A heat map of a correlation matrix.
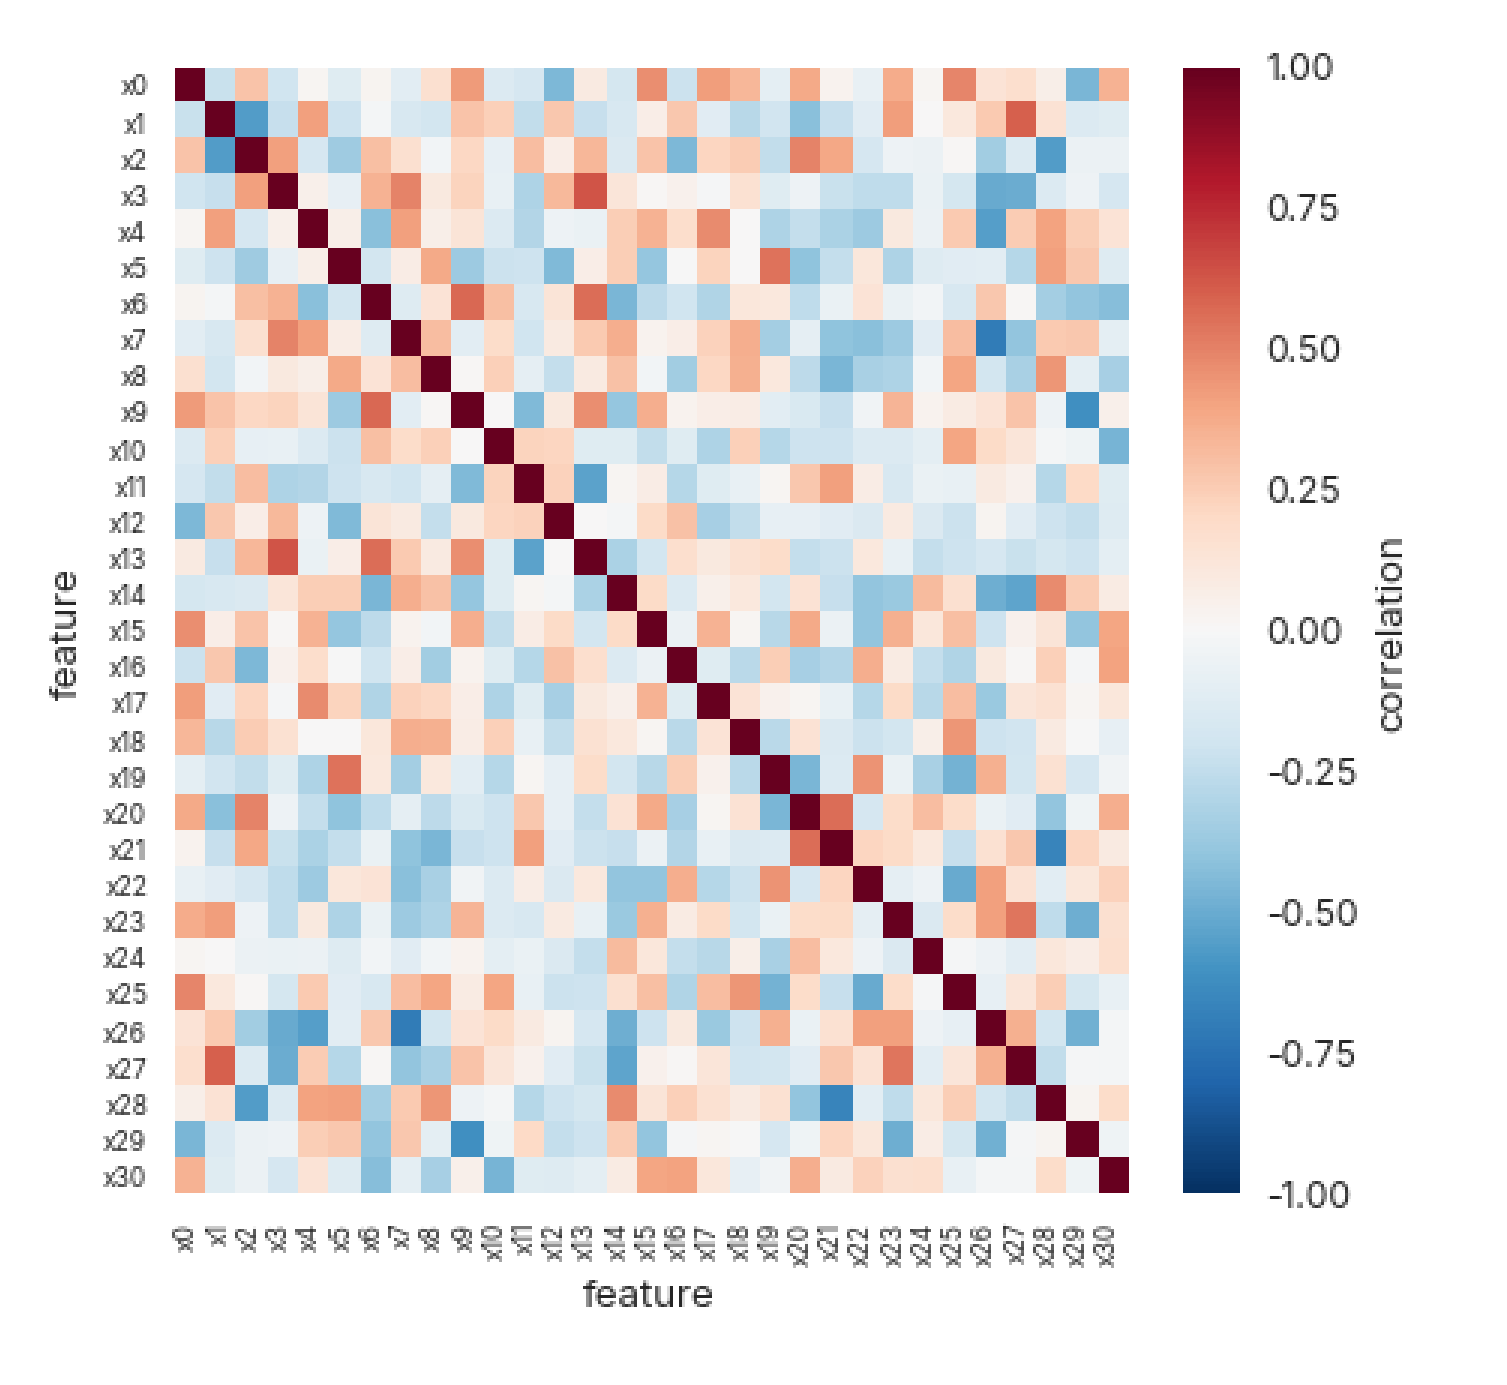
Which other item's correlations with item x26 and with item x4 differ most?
x7
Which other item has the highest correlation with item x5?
x19
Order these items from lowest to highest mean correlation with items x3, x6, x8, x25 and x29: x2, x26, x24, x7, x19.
x26, x19, x24, x2, x7
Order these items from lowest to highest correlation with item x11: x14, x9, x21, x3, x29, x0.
x9, x3, x0, x14, x29, x21
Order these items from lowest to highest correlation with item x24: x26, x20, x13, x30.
x13, x26, x30, x20
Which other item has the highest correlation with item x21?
x20
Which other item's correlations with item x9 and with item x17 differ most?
x6
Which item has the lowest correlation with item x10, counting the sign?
x30
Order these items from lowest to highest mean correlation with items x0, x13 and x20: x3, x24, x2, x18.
x24, x3, x18, x2
